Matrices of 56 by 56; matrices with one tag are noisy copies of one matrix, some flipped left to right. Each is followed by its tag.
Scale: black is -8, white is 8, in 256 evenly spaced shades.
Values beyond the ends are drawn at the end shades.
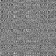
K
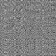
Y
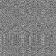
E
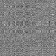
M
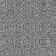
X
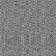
E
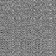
Y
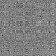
M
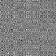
K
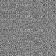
K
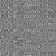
K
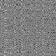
Y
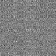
K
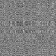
M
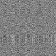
E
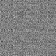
K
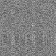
E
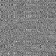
K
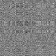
M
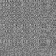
X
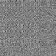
X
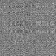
M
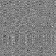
E
